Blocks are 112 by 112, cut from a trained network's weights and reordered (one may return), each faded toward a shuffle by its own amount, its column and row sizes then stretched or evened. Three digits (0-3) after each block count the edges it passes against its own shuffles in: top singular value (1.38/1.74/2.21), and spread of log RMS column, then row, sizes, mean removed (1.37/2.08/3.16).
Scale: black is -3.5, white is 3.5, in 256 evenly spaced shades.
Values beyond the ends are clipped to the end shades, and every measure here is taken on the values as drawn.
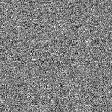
2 0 1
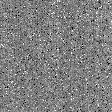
0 0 0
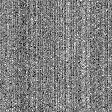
3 1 0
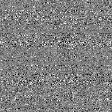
0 1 3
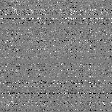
1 1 3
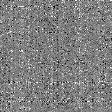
1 1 2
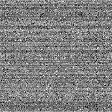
3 1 0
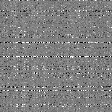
2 0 3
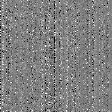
2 3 0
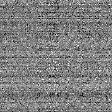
3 2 1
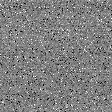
0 0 0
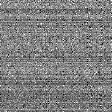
3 2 0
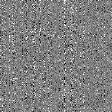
0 3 1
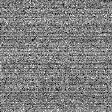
3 1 0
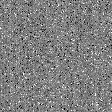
0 0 0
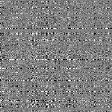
3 2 3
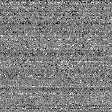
2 0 2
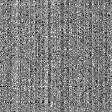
3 0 2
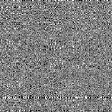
2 2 2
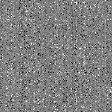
0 2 1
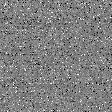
0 0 1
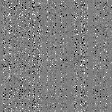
0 3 1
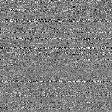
2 0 3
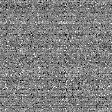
2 1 1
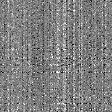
3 2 2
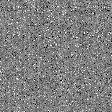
0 0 1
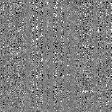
0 3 2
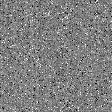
0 1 0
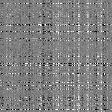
3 2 3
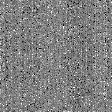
1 2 0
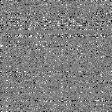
0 2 3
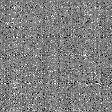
1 0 2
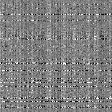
3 0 3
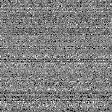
3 1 2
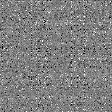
1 2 1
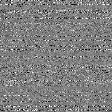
0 0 3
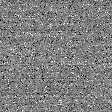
1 0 0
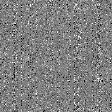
0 3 1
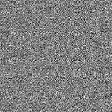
2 1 2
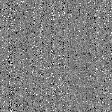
0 2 0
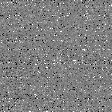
0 1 2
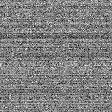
3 0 1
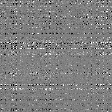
2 2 3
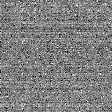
2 1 0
